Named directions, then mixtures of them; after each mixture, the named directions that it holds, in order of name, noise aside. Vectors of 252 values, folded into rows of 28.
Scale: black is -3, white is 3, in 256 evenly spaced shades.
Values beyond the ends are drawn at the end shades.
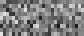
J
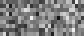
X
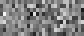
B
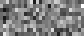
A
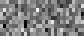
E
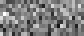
B, J.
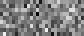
A, B, X.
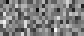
A, B, E.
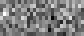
B, J.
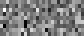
E.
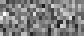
B, J.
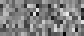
B, E, X.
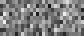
B, X.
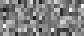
A.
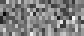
B, J.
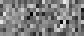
B.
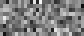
A.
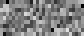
A.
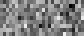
E, X.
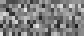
J.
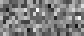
A, E, J.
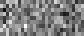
A, E, X.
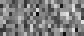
B, E, X.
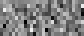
B, E, J.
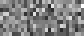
A, B, J.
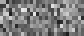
B, J, X.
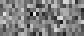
B.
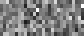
A, B, E.
